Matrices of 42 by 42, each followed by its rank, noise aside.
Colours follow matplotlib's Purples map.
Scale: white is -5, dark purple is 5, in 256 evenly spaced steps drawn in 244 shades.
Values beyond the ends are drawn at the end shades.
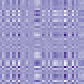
one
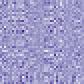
four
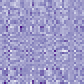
four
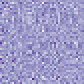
six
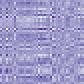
two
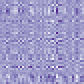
two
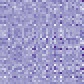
three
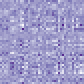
four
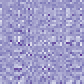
four
